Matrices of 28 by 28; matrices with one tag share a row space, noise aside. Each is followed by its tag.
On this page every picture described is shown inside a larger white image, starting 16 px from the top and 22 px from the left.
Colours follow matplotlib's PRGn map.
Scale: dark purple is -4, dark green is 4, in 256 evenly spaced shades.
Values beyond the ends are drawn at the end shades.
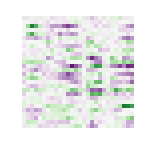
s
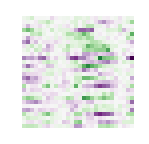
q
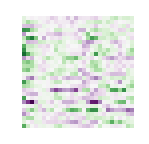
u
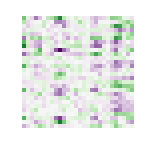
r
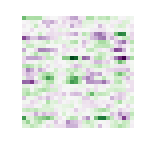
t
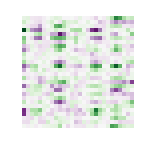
r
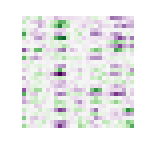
r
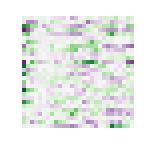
u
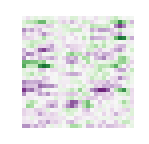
t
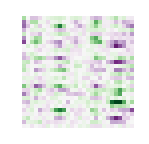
r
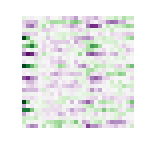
u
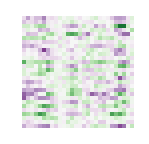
t
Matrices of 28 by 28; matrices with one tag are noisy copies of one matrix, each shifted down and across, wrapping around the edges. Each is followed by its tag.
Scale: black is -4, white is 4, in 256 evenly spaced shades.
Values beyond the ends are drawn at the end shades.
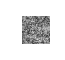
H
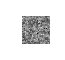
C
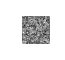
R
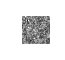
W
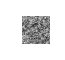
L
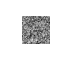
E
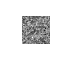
E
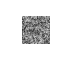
R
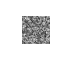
C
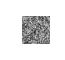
W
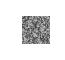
W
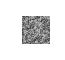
L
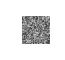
W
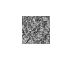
W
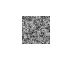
R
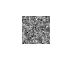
R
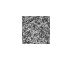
L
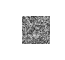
E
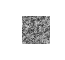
L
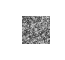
L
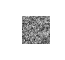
E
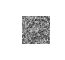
E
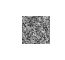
W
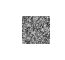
W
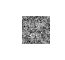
H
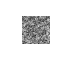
L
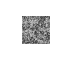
H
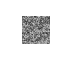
E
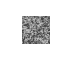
R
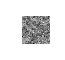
H
